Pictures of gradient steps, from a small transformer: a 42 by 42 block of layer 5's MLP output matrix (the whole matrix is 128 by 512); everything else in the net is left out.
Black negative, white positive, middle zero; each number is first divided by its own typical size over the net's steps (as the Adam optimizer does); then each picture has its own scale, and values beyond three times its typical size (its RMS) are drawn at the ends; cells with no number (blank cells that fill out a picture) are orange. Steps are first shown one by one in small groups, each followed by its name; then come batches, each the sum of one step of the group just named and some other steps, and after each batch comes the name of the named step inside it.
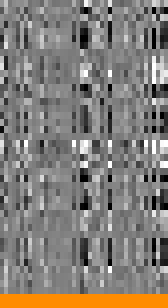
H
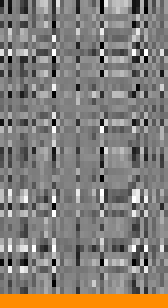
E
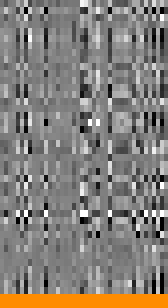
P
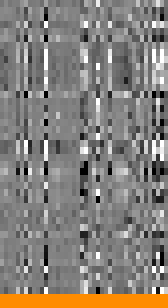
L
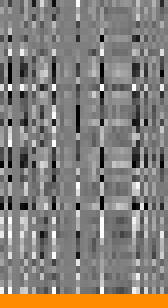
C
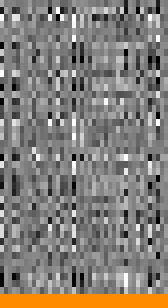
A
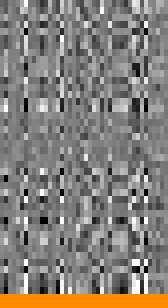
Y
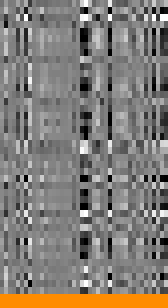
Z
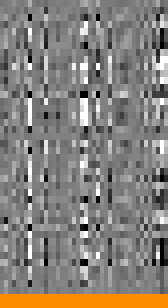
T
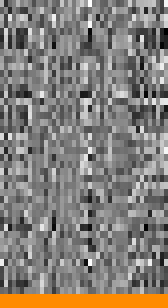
T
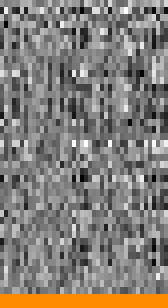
H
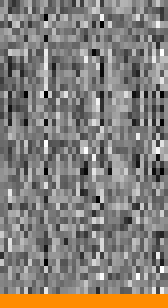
L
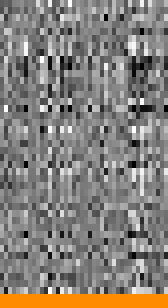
A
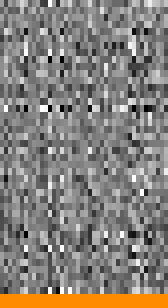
Y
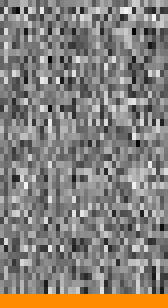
P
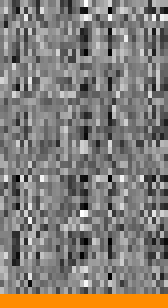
Z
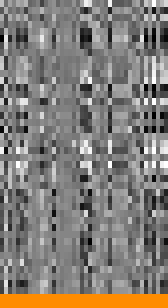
H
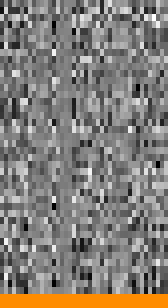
E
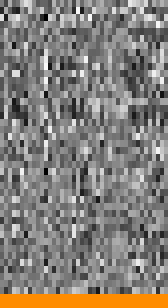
L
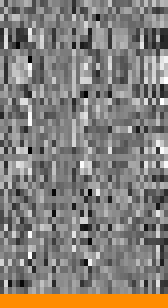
T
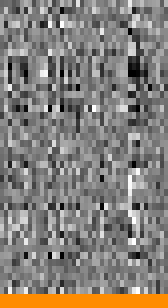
C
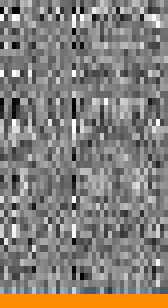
A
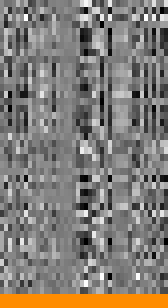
Z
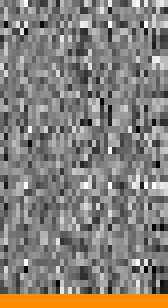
Y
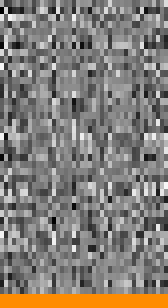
A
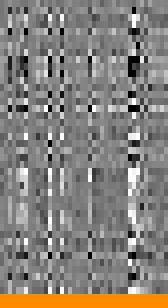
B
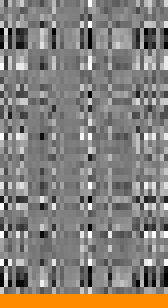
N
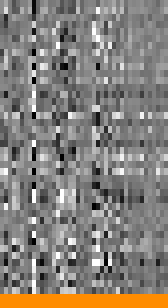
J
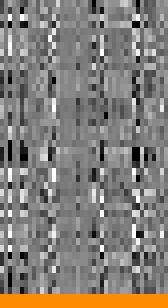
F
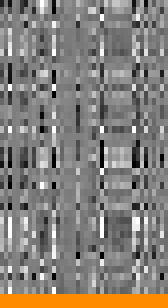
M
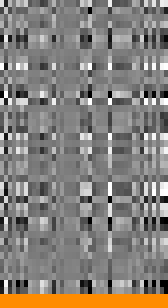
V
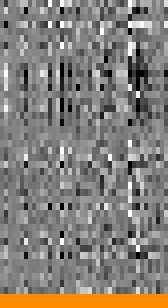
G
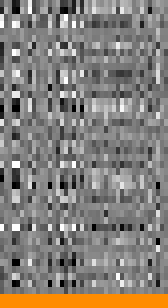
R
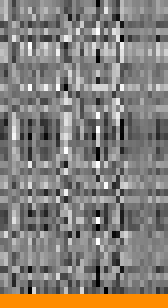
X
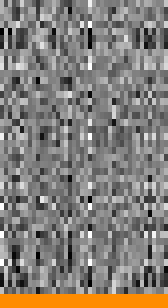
N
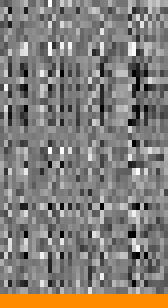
G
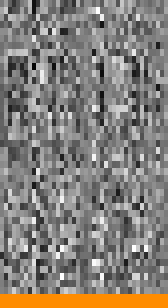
J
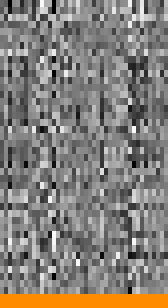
M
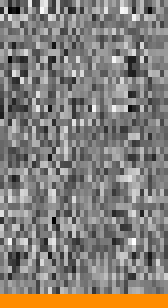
B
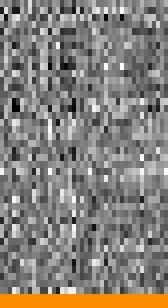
J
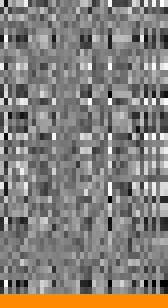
V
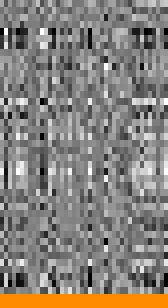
N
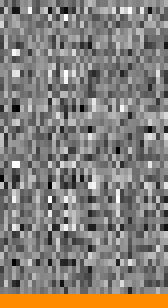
R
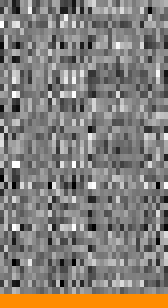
R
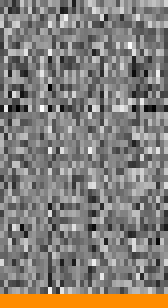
R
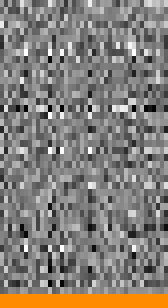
R
